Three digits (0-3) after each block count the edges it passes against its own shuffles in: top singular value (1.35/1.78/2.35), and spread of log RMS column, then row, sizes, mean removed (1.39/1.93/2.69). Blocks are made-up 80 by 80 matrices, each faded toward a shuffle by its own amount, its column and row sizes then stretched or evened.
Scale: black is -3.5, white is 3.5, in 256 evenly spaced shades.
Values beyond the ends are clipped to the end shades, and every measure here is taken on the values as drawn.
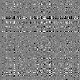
3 3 3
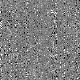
0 3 2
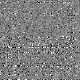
1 1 3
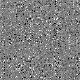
0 2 1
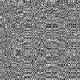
3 1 1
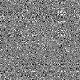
2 1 2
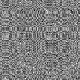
3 1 0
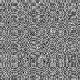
3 0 0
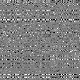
3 0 3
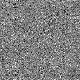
1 1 0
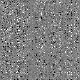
0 3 1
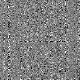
1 3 1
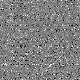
2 0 2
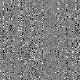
2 3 1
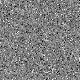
1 0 0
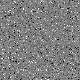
0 1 1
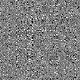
2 2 0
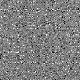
2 0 2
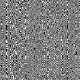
3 3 0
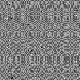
3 0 0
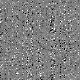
1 3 1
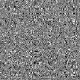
2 2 2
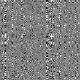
3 3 1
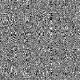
2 2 1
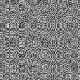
3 2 1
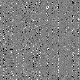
1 3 1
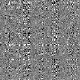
2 3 2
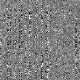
2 3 2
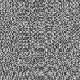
3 1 0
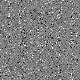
0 2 0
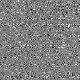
1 0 3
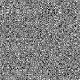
2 1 1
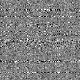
2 1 3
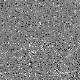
0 1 2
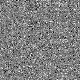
1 0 1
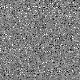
0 0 2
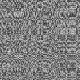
3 0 1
